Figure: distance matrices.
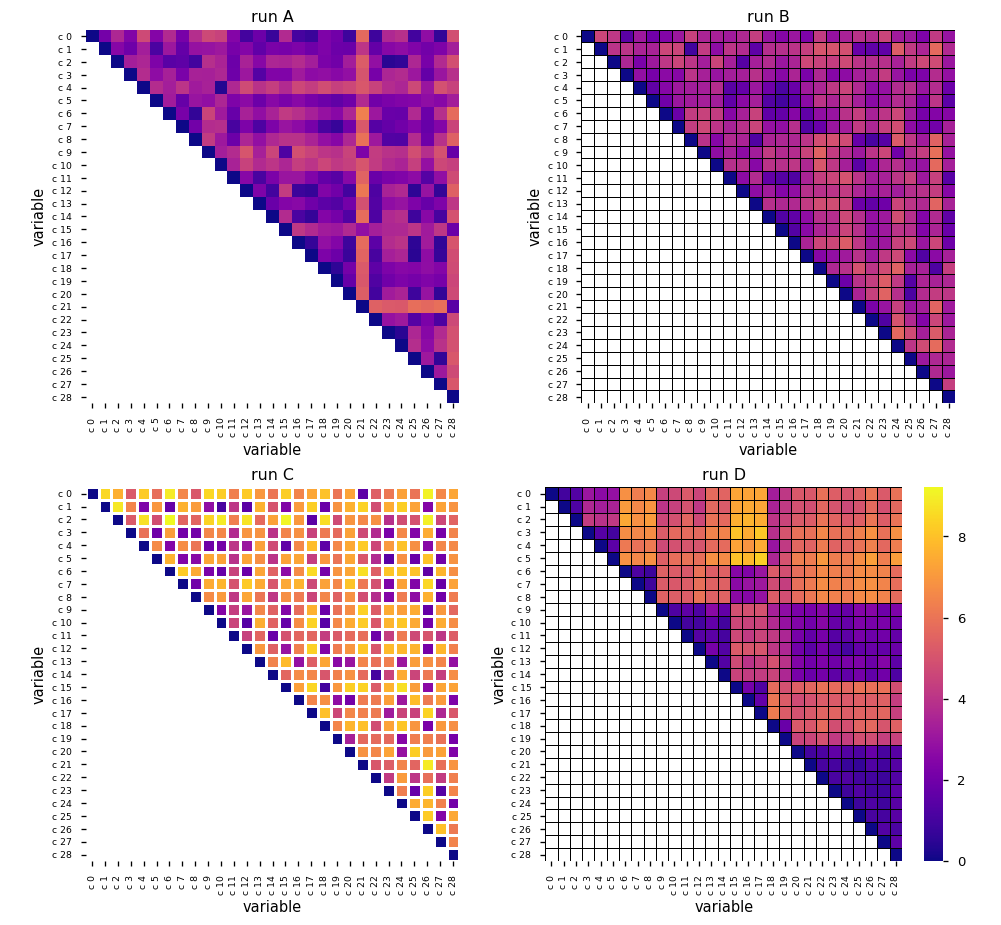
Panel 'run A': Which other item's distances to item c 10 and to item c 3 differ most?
c 4
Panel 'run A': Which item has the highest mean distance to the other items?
c 21
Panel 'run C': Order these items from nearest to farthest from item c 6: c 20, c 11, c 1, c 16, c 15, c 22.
c 1, c 15, c 11, c 22, c 16, c 20
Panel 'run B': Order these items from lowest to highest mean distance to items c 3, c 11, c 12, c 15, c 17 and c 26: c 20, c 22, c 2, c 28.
c 28, c 22, c 2, c 20
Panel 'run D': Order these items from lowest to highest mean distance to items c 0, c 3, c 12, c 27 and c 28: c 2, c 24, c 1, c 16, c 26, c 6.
c 24, c 26, c 1, c 2, c 16, c 6
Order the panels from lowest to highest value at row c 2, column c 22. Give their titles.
run A, run B, run D, run C
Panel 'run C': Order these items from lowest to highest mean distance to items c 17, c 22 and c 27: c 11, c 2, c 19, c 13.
c 11, c 2, c 19, c 13
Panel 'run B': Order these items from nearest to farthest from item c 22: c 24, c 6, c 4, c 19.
c 4, c 6, c 19, c 24
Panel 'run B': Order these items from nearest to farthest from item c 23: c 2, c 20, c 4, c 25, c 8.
c 8, c 4, c 2, c 25, c 20
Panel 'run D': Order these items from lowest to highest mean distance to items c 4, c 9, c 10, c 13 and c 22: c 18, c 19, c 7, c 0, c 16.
c 19, c 18, c 0, c 16, c 7
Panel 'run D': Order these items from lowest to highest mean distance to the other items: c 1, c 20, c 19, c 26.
c 20, c 26, c 19, c 1
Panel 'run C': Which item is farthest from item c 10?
c 2
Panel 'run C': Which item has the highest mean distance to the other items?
c 0
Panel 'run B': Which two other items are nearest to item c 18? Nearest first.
c 27, c 7
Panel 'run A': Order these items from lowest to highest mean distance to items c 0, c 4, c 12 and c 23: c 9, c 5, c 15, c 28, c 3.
c 5, c 3, c 15, c 9, c 28
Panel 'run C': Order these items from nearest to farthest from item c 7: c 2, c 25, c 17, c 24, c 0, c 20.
c 25, c 17, c 2, c 0, c 24, c 20
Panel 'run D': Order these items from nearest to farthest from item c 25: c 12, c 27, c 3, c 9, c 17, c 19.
c 27, c 12, c 9, c 19, c 17, c 3
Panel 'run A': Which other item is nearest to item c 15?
c 9
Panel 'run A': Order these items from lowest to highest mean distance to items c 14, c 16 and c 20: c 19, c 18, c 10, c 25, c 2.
c 25, c 19, c 18, c 2, c 10
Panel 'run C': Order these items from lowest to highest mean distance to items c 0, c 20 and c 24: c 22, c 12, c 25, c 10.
c 22, c 25, c 12, c 10
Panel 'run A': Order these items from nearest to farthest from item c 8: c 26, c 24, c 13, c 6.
c 6, c 24, c 26, c 13
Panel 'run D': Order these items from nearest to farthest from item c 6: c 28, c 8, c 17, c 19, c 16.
c 8, c 16, c 17, c 19, c 28
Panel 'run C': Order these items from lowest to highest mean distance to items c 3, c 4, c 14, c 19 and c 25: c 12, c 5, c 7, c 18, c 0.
c 5, c 7, c 18, c 12, c 0
